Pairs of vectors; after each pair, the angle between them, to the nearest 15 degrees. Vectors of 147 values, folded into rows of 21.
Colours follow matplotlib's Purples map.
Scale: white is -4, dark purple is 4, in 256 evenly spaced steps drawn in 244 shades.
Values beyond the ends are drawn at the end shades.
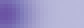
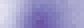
135 degrees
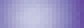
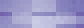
45 degrees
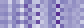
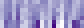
90 degrees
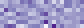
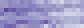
60 degrees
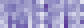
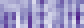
135 degrees
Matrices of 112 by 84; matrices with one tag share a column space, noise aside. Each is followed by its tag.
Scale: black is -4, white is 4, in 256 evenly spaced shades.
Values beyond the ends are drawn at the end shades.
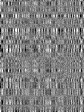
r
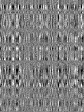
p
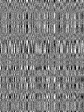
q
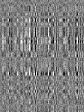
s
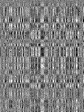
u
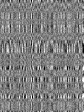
q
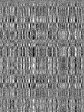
u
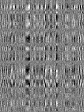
p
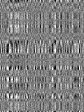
q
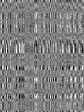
q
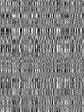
r
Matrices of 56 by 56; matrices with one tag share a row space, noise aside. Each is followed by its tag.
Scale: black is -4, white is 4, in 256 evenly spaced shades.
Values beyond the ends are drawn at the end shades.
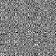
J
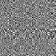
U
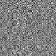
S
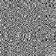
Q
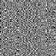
Q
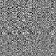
S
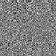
S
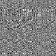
S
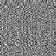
Q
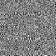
J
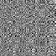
U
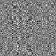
S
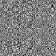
S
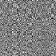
S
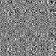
U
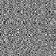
Q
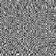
Q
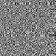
U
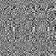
U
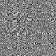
S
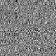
J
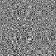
S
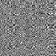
U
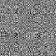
J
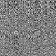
J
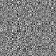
S
